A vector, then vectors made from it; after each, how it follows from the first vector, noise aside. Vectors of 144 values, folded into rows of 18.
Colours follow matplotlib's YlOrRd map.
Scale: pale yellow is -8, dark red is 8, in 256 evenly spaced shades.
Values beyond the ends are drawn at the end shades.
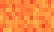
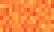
sign-scrambled.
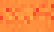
negated, partly zeroed.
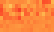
reversed, negated, partly zeroed.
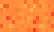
wrapped around, negated, partly zeroed.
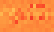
wrapped around, negated, partly zeroed.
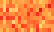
wrapped around, scaled up.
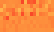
wrapped around, negated, partly zeroed.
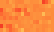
reversed, negated, partly zeroed.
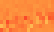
wrapped around, partly zeroed.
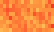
sign-scrambled.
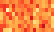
scaled up.
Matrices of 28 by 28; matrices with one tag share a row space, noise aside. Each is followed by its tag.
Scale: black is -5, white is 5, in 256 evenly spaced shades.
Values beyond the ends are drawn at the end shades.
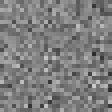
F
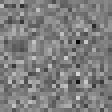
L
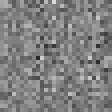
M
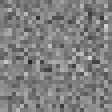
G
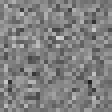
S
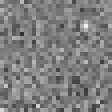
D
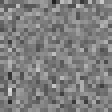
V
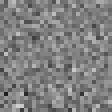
S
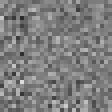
L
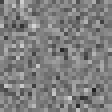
L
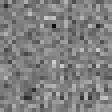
M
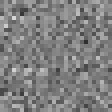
D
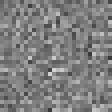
F
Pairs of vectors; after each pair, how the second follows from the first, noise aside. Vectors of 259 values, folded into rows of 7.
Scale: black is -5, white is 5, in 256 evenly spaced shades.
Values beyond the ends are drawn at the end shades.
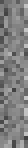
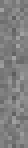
wrapped around, negated, shrunk.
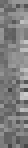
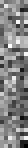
wrapped around, negated, scaled up.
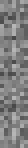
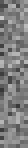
wrapped around, negated.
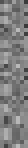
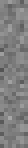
reversed, shrunk.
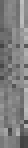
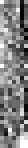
negated, scaled up.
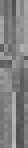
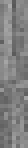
reversed, negated, shrunk.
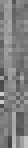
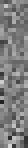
sign-scrambled.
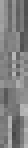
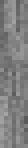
reversed, negated, shrunk.
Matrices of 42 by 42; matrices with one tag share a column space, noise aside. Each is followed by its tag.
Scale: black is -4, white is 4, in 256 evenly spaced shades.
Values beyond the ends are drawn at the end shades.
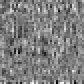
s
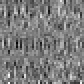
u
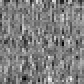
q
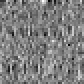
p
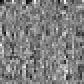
p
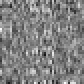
s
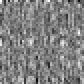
q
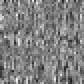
q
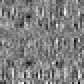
u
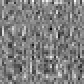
p
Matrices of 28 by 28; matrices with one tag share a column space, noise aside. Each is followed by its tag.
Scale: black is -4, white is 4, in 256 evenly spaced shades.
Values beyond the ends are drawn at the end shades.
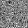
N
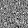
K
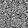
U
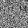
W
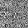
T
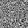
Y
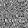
Y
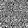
Y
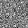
T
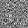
Y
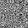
U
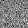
Y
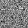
W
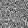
Y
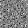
T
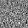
K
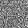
N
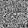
T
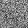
U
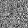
T
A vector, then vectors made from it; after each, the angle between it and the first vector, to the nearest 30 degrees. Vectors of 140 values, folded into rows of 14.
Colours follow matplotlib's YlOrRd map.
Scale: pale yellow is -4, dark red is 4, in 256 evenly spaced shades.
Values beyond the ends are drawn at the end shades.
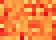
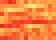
120 degrees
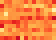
150 degrees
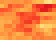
90 degrees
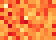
90 degrees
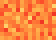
90 degrees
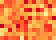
150 degrees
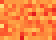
30 degrees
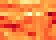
90 degrees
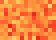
60 degrees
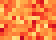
60 degrees
